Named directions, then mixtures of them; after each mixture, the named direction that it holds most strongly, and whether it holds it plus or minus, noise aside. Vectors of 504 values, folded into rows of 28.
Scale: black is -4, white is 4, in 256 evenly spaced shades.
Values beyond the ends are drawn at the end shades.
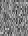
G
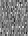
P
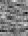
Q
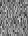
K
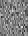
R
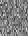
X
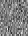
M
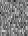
R, minus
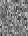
K, minus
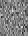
R, plus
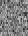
K, plus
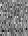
K, minus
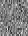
M, plus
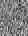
M, plus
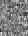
Q, plus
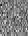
X, plus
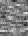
Q, minus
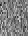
K, plus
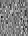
R, plus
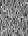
K, plus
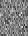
R, plus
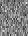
K, plus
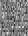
P, plus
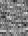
Q, minus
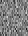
X, minus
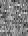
Q, minus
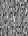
P, minus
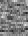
Q, plus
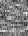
Q, minus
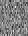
P, minus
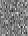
R, minus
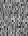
M, minus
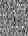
P, plus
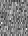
M, plus
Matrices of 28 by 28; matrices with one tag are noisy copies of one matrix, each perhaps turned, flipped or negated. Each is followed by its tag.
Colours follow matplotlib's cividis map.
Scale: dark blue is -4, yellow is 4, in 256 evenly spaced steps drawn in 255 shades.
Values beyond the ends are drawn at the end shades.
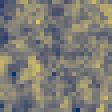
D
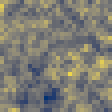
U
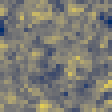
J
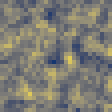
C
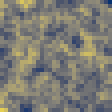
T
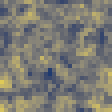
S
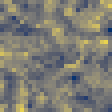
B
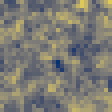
S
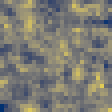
B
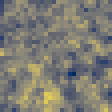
U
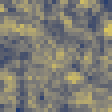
B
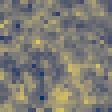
U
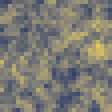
U
